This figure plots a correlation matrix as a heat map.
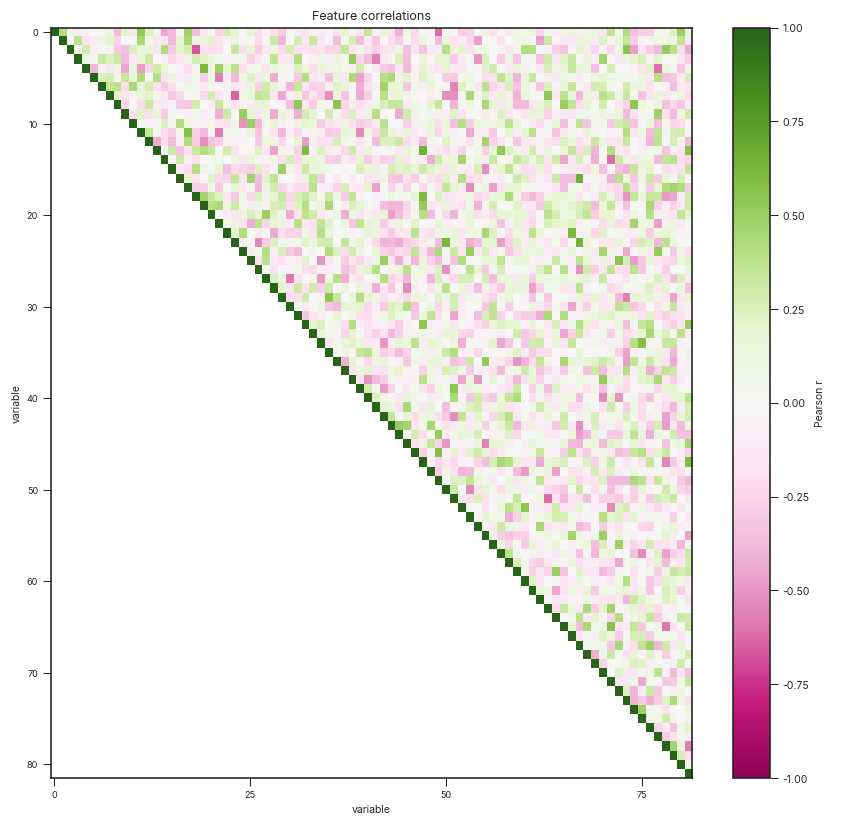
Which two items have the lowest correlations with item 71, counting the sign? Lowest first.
14, 52
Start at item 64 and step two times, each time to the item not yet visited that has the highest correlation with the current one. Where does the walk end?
40
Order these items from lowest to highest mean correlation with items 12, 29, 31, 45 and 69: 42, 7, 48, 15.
7, 15, 42, 48
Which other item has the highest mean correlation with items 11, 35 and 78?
17
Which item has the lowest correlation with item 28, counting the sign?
45
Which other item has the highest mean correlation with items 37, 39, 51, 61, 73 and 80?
79
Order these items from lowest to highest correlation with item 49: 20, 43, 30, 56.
30, 56, 20, 43
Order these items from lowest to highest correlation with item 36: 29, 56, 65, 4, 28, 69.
56, 28, 4, 69, 29, 65
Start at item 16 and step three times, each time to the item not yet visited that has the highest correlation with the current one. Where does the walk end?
50
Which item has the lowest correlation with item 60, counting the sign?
48
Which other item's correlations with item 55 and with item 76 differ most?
12
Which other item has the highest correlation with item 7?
63
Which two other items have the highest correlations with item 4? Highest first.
19, 21
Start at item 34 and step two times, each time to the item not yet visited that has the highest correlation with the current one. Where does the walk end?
74
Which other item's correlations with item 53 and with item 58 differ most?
24
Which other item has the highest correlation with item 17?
11
